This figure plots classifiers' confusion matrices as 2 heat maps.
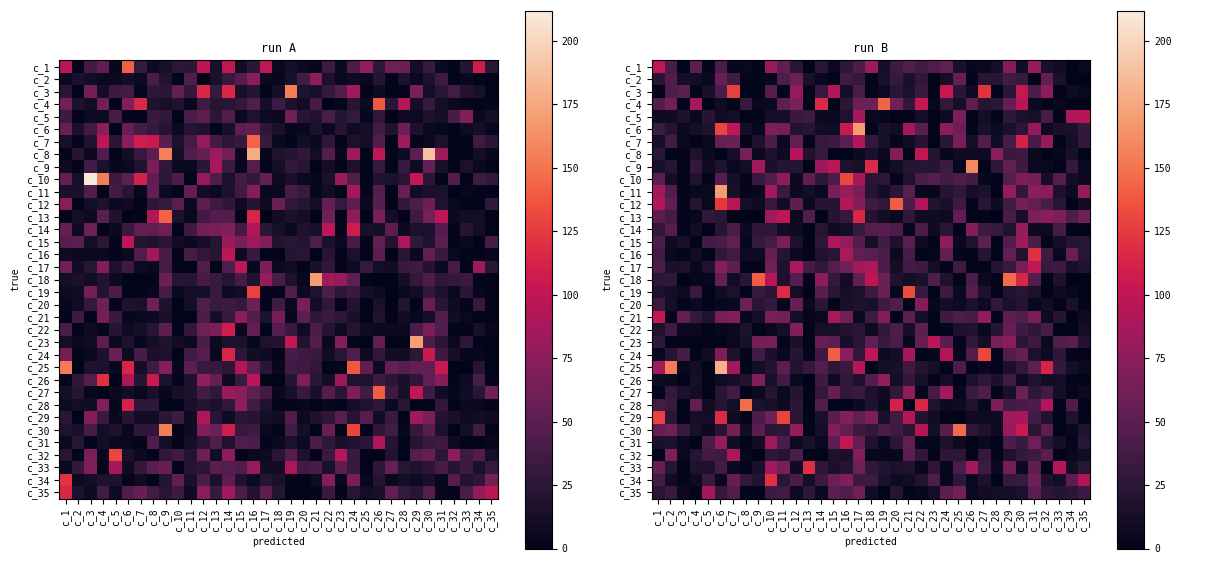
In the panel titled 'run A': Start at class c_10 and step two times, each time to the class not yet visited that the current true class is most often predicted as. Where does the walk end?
c_19
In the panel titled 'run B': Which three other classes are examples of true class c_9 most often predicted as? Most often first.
c_26, c_18, c_15
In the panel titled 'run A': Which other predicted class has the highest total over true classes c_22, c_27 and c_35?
c_14
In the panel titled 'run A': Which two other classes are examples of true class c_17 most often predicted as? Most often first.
c_15, c_34
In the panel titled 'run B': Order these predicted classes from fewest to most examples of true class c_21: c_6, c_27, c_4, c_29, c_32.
c_32, c_4, c_29, c_6, c_27
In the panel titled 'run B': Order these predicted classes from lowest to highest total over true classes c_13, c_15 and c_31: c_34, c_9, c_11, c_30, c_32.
c_9, c_34, c_32, c_30, c_11
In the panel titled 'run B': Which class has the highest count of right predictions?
c_6
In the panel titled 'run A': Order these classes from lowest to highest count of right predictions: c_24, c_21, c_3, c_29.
c_21, c_24, c_3, c_29
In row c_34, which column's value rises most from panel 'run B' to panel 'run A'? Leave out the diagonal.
c_1
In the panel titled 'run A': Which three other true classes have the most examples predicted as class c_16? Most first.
c_8, c_7, c_19
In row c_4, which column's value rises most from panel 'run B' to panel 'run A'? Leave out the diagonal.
c_7
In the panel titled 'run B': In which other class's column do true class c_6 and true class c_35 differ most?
c_17
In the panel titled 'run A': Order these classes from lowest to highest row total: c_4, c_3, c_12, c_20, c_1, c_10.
c_20, c_12, c_4, c_3, c_1, c_10
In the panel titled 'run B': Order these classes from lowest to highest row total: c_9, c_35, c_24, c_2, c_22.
c_22, c_2, c_35, c_9, c_24
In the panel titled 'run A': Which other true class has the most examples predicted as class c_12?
c_3
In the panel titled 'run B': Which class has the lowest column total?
c_3
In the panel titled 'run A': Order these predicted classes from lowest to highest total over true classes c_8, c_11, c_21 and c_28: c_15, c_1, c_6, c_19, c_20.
c_1, c_19, c_20, c_6, c_15
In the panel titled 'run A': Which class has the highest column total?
c_16
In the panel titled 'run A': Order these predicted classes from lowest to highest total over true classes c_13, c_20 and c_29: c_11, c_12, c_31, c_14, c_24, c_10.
c_11, c_10, c_14, c_24, c_31, c_12
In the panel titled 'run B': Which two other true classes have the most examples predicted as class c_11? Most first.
c_29, c_19
